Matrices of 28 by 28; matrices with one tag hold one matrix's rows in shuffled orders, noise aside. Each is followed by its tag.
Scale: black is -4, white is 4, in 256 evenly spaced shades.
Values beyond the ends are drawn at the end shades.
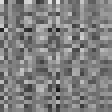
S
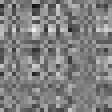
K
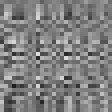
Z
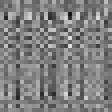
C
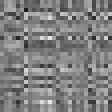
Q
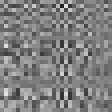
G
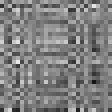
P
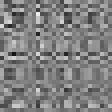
Z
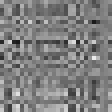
P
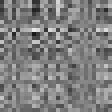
K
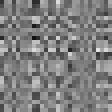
K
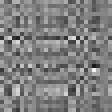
P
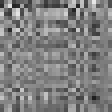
P
